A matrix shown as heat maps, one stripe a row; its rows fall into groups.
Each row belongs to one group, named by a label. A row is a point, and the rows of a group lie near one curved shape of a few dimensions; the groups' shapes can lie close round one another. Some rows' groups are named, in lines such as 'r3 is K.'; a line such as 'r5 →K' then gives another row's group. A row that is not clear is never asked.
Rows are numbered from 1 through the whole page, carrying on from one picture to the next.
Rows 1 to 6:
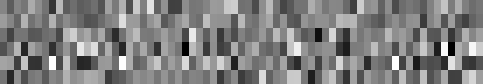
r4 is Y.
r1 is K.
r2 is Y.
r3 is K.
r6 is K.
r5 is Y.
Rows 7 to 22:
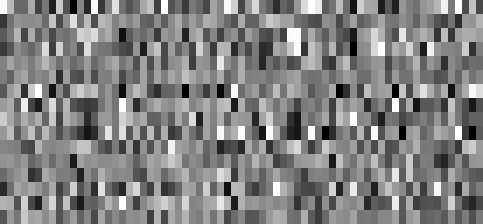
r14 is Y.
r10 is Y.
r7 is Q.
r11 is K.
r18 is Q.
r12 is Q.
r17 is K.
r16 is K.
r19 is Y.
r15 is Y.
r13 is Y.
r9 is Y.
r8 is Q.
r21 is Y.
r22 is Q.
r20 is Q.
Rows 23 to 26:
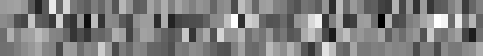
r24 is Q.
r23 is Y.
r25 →K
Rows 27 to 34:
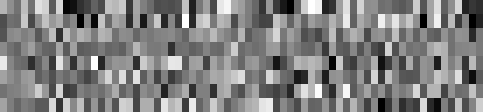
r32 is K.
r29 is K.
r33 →K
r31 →Q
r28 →Y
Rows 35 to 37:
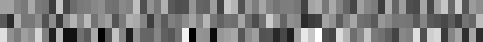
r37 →K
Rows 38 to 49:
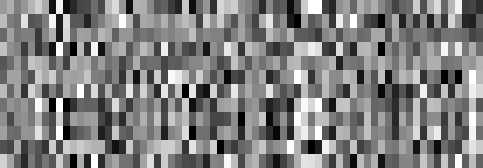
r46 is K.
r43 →K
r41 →Q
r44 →Y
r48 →K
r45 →K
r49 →Q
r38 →K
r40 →K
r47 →K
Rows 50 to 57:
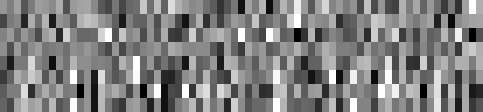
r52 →K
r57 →Q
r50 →K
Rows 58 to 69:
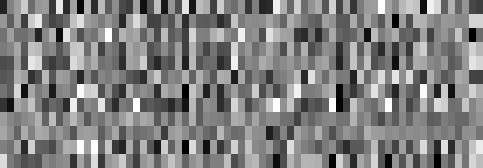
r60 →K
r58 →Y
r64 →Y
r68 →Y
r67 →K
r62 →Y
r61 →Y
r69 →Q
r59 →Y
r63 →Y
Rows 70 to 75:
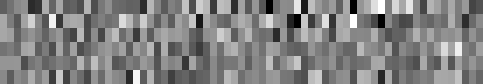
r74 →Y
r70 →Y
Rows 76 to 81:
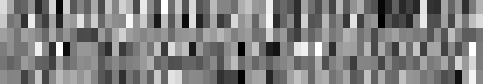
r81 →K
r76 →Y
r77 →Y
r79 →K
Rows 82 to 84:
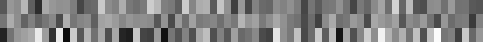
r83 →K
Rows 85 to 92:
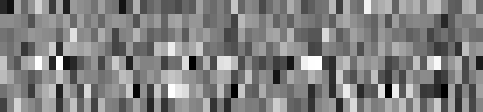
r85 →Y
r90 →Q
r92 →Q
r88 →K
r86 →Q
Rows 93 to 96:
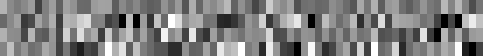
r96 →K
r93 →K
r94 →K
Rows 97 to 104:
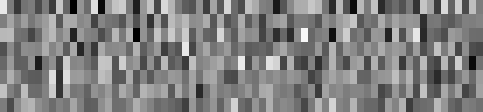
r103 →Y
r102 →K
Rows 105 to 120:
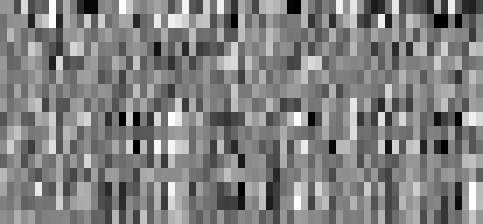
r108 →Y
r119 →K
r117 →Q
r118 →K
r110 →K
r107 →K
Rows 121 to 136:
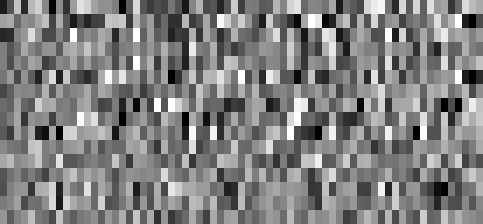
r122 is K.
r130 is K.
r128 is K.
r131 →Y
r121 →Y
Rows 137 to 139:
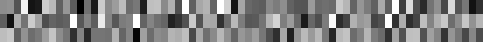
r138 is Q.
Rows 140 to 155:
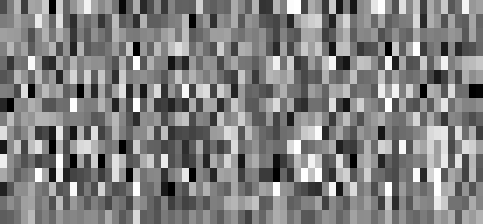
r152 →K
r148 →K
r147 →Q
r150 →Y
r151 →Q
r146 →Y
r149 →Q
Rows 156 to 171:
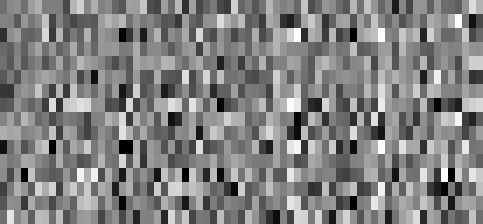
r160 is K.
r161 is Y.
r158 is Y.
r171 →K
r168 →Y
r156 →Y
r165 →Y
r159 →Q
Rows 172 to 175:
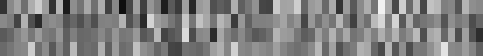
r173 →Y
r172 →Y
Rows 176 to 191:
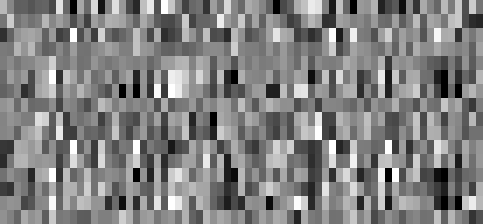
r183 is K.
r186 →Q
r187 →Q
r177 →K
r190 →K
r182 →K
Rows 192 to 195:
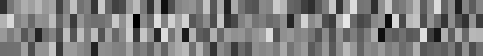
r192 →Q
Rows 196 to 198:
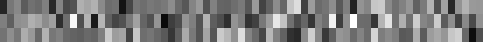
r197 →Q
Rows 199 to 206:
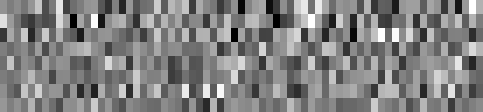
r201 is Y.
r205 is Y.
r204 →Q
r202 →K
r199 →K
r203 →K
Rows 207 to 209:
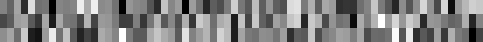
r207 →Y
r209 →Y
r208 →Y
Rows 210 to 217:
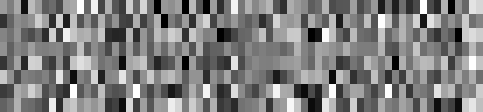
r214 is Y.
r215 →Q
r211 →Y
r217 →K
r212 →K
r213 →K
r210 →Y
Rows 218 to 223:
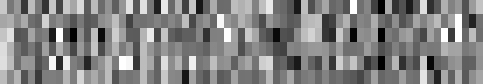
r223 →Y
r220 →Q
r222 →Y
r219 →K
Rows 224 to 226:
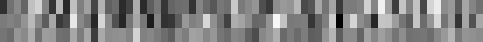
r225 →Q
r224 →Y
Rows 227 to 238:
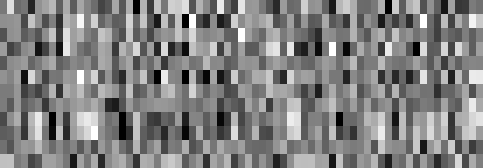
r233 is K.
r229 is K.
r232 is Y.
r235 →Y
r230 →K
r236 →Y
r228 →Y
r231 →Q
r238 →Q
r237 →Y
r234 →K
